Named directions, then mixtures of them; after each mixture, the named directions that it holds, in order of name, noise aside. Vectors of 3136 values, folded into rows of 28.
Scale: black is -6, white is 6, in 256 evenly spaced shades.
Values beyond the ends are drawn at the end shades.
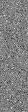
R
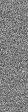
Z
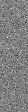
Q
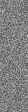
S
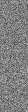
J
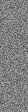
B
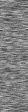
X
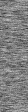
X.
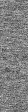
J, Q, X.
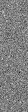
J, R, S.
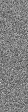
J, Q, Z.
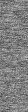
Q, S, X.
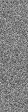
J, Q, Z.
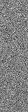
Q, R, S.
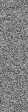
B, R, X.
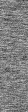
J, X.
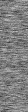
X.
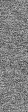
B, X.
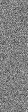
J, S, Z.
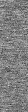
Q, S, X.
